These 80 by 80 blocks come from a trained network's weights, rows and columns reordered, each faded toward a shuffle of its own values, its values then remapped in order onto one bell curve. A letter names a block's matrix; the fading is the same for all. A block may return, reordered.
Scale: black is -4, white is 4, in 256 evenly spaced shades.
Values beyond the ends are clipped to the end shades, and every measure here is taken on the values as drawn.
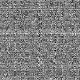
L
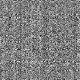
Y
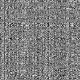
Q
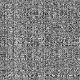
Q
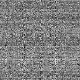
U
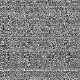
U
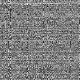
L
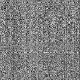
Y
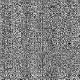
Y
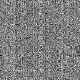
Y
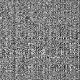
Q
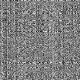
Q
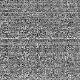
L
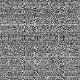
L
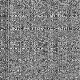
Q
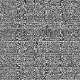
L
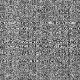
Y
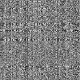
Q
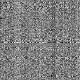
Y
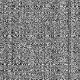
Q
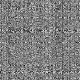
Q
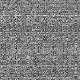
L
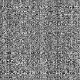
Q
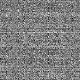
U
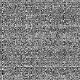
U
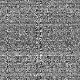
U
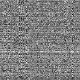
L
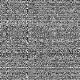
U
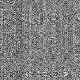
Y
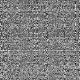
U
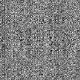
Y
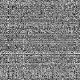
U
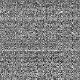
L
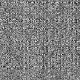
Q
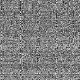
U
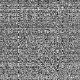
U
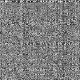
Y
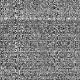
L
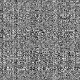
Q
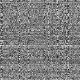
L
